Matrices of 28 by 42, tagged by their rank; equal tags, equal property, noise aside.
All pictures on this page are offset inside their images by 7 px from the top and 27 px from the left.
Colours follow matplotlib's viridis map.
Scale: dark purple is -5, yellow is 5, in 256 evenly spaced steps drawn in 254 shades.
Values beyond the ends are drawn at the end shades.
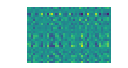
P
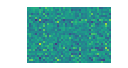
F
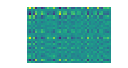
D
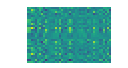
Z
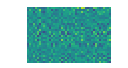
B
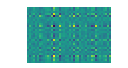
D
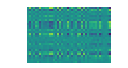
D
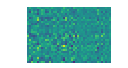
B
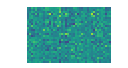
F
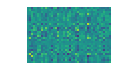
Z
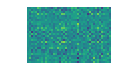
B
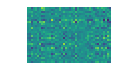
Z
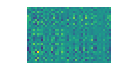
Z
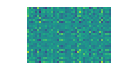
Z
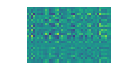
P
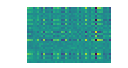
D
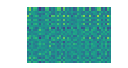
P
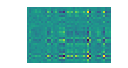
D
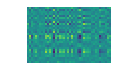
P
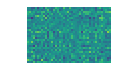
F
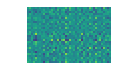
Z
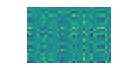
Z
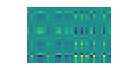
D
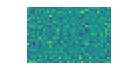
F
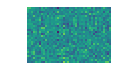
F
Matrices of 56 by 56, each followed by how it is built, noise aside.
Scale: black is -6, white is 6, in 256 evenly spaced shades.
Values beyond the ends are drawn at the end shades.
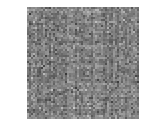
blocks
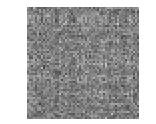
blocks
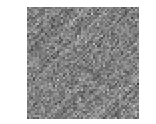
Hankel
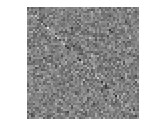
diagonal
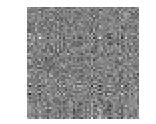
low rank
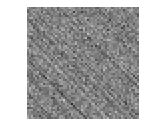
Toeplitz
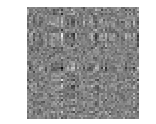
low rank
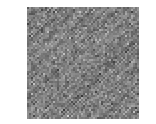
Hankel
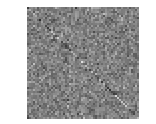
diagonal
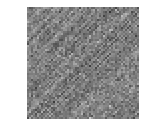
Hankel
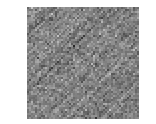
Hankel
